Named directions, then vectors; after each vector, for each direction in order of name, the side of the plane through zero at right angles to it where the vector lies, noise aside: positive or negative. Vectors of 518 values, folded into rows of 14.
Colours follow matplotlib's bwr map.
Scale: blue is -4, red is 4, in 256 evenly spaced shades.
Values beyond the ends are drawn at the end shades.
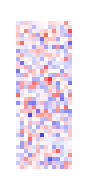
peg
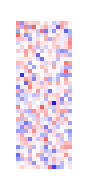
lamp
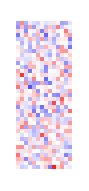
negative, negative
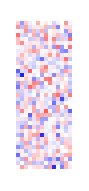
positive, positive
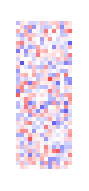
negative, positive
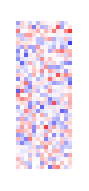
negative, positive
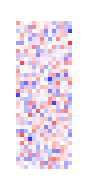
positive, negative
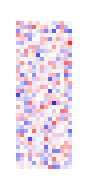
positive, negative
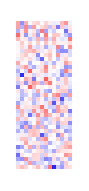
positive, positive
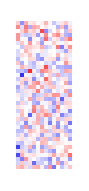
positive, positive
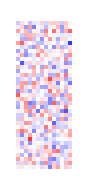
negative, positive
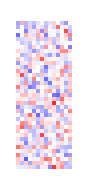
negative, negative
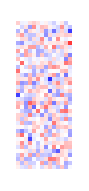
positive, negative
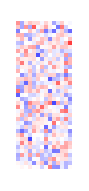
positive, negative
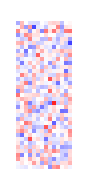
negative, positive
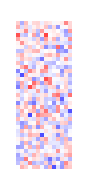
positive, positive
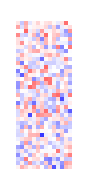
positive, positive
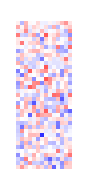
positive, positive
